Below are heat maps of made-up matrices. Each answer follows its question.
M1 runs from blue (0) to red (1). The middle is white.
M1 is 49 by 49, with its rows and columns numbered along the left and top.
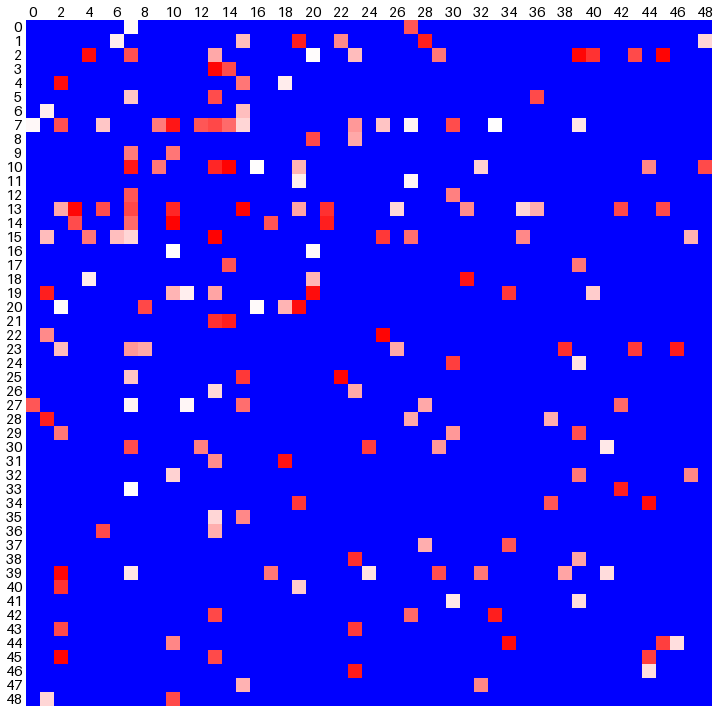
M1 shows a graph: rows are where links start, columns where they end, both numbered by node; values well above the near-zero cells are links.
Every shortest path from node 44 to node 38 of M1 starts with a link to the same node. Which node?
node 46
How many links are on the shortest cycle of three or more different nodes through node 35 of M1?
3
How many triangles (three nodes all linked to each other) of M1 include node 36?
1
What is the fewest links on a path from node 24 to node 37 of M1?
5
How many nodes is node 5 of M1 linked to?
3
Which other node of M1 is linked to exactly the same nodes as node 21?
node 3
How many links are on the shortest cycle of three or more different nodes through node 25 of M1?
3
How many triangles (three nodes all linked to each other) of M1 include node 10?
4
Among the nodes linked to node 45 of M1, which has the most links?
node 13
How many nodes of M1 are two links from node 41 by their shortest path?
8
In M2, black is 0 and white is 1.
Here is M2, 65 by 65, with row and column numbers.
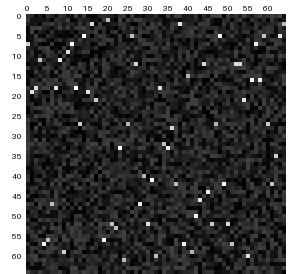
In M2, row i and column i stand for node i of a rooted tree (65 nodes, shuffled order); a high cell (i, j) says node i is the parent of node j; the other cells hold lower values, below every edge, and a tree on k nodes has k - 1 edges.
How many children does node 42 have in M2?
3
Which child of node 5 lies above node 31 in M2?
59
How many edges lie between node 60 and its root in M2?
3
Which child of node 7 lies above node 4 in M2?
57
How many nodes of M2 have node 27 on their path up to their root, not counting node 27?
10
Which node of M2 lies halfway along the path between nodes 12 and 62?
33
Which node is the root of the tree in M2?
18
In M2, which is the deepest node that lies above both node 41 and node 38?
2
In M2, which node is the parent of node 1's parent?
56
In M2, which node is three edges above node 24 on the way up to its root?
50
